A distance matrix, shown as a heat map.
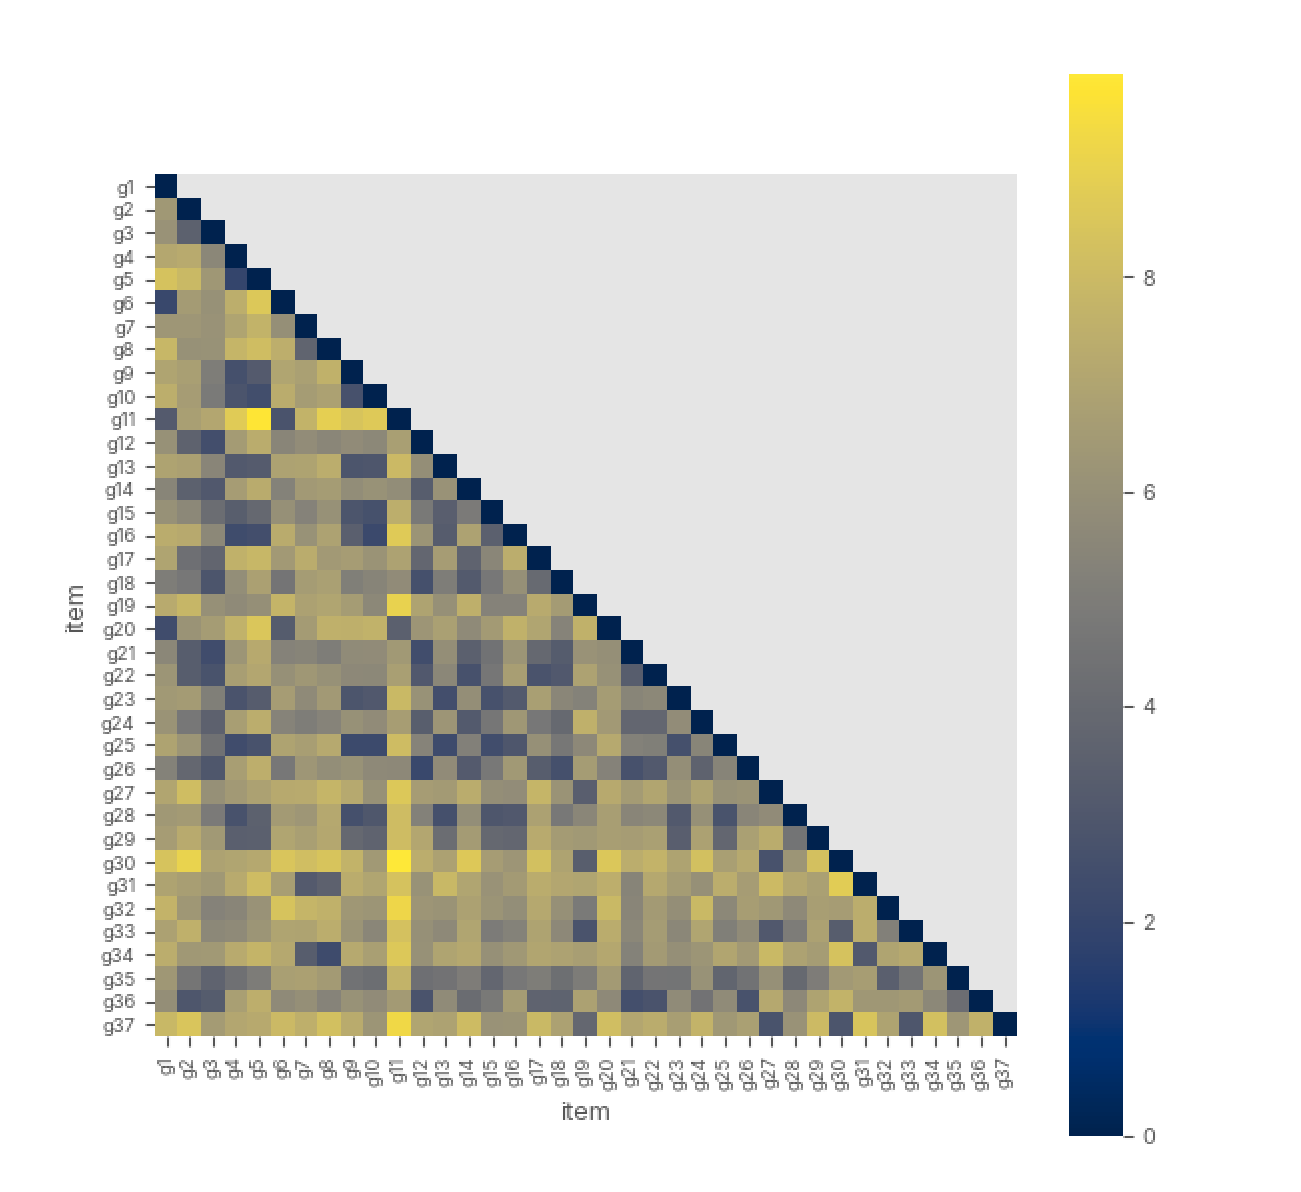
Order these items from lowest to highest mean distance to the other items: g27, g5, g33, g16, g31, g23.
g23, g16, g33, g5, g27, g31
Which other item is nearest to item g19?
g33
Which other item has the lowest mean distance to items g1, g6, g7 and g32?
g20
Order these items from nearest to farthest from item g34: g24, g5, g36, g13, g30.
g36, g24, g13, g5, g30
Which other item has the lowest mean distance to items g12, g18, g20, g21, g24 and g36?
g26
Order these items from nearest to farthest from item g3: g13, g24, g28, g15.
g24, g15, g28, g13
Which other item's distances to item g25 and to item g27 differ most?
g9
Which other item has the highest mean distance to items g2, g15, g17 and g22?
g30
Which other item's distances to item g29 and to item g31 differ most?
g5
